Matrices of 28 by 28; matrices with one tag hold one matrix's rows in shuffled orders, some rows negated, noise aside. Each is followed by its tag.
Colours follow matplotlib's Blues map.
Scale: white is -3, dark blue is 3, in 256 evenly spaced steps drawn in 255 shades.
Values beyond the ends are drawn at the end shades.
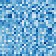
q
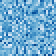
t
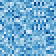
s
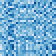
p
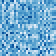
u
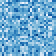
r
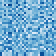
t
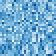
q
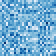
u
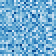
q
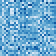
u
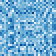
p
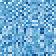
t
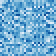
s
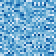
s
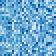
q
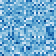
s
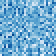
t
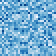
r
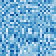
u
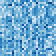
q
